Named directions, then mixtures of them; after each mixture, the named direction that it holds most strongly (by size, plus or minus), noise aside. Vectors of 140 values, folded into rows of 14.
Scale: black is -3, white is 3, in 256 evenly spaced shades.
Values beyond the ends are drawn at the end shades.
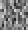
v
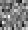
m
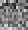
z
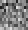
z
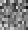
z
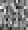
v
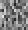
v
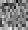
z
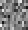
m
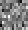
m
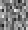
v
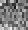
z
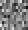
m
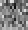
z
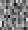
v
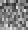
z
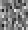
v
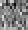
z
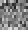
z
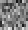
m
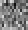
z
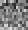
z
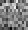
z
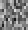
v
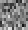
m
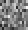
z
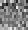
z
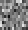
m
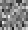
m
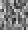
v
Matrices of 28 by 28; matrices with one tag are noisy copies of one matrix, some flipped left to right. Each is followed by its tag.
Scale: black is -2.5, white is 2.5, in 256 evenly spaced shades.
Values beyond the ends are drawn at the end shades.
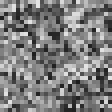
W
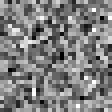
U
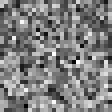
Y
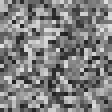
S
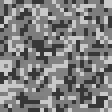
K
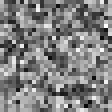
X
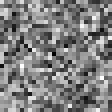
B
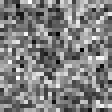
W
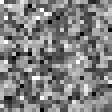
U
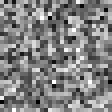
U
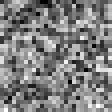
X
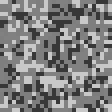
W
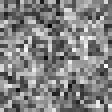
W
